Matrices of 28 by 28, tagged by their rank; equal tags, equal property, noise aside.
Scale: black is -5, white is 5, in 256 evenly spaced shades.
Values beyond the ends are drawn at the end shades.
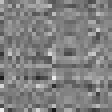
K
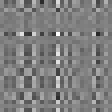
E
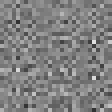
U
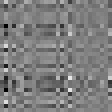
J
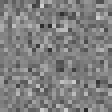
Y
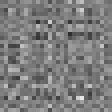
K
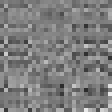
K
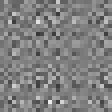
K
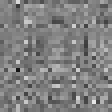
U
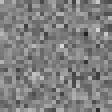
Y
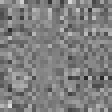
U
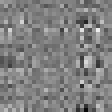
K
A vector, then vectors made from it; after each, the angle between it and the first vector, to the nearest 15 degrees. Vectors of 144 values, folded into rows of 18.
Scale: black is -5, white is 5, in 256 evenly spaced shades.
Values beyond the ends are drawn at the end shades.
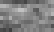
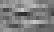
90 degrees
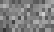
60 degrees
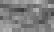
150 degrees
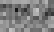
135 degrees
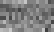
135 degrees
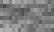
150 degrees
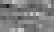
120 degrees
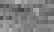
150 degrees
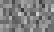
90 degrees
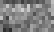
45 degrees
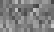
120 degrees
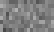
60 degrees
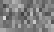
105 degrees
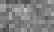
45 degrees
